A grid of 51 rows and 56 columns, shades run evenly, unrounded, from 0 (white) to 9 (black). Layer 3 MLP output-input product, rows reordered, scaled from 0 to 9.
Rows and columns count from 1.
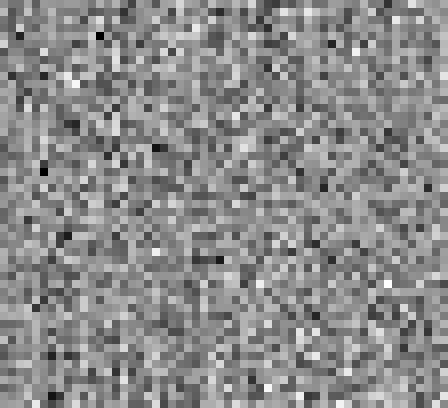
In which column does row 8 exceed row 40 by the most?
16
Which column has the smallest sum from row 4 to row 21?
56
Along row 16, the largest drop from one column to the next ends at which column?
11
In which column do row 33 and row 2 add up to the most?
28
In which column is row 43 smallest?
38
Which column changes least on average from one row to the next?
54
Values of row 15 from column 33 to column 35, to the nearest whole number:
5 5 2
